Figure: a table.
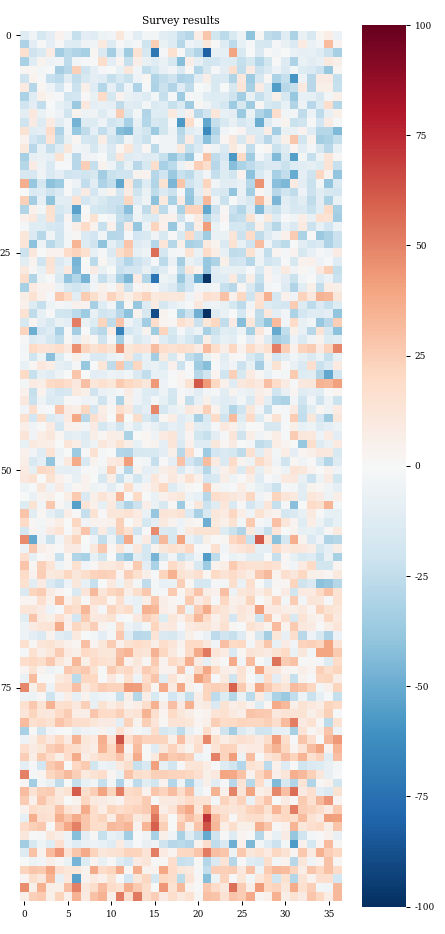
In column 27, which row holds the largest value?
58
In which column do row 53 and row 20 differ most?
6
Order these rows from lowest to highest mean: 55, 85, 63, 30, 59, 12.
12, 63, 55, 59, 30, 85
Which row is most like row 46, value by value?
50
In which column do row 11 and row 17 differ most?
21
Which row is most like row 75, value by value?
98
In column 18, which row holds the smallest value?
10
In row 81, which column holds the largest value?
11
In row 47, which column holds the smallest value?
32
